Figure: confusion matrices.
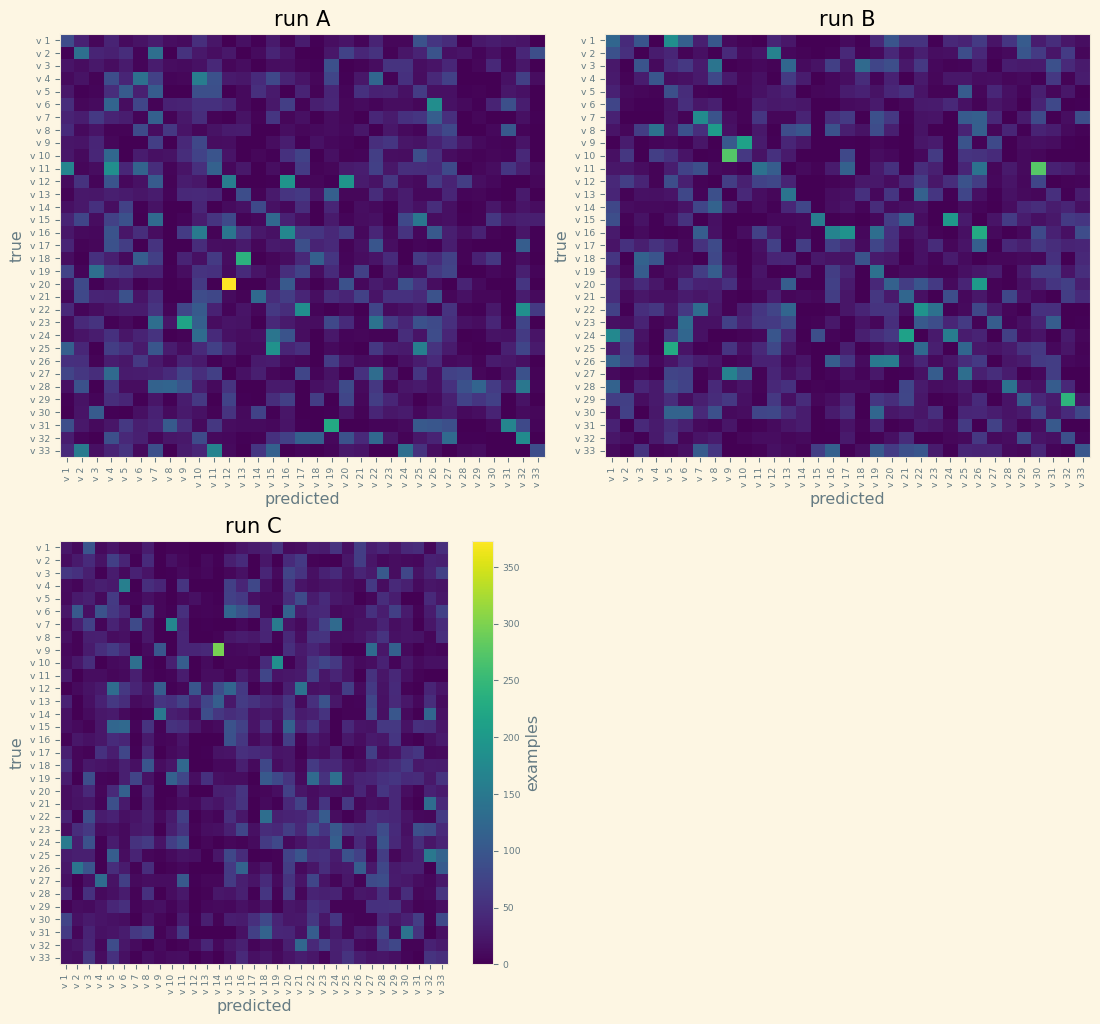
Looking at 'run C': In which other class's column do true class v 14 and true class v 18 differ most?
v 9
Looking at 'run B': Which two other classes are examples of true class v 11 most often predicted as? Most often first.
v 30, v 26
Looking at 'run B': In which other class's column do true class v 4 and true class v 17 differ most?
v 26
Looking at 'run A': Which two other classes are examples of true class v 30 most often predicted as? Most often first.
v 3, v 14
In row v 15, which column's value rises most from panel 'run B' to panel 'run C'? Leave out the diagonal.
v 5
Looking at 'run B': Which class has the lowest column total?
v 15
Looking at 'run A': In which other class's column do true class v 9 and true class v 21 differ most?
v 14
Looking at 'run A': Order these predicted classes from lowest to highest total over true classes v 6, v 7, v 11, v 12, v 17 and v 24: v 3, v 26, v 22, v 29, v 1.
v 29, v 3, v 22, v 1, v 26
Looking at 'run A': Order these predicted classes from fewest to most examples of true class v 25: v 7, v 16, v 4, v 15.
v 16, v 4, v 7, v 15
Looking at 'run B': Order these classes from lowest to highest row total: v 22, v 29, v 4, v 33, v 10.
v 4, v 10, v 33, v 29, v 22
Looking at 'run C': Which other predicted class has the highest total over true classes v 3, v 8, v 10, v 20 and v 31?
v 28
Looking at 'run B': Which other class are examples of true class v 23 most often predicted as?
v 6
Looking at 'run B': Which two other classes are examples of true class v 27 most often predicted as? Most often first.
v 9, v 25
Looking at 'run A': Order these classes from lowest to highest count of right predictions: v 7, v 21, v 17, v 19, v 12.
v 19, v 21, v 17, v 7, v 12
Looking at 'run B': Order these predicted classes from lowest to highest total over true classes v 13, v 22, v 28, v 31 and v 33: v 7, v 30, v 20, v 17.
v 17, v 30, v 20, v 7
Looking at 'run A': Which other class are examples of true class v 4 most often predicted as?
v 10
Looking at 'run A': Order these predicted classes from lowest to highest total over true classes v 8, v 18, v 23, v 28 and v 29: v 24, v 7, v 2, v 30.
v 24, v 2, v 30, v 7
